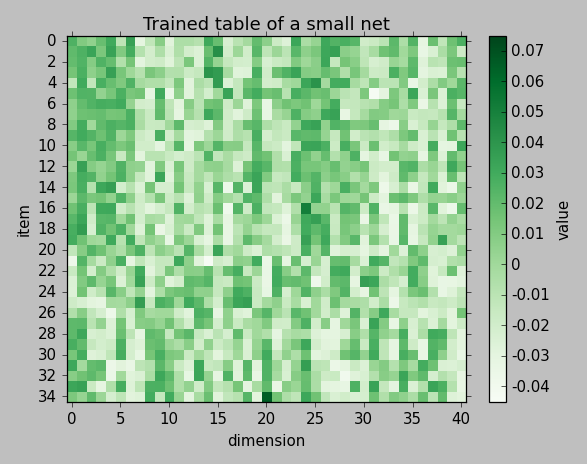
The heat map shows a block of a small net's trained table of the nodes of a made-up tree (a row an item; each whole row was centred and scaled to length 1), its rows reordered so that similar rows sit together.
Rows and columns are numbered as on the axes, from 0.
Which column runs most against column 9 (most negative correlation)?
28
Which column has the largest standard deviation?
20
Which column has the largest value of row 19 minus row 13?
38
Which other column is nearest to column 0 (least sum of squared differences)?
34
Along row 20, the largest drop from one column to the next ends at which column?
27
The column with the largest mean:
1
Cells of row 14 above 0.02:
9
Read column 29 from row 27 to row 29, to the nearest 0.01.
0.01 0.01 0.02
